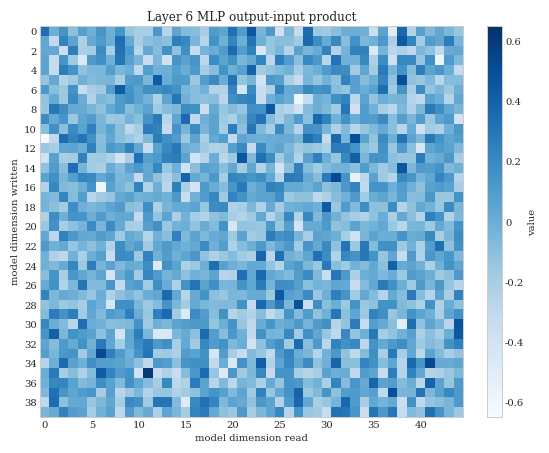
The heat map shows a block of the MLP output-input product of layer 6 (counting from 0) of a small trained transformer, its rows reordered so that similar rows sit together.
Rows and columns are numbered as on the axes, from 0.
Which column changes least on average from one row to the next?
22
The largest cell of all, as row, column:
35, 11
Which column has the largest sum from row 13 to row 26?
23
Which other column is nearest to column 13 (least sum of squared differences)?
9
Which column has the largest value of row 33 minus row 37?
6
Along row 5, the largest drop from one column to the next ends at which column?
39
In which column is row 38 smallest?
15
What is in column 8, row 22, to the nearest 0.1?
0.2
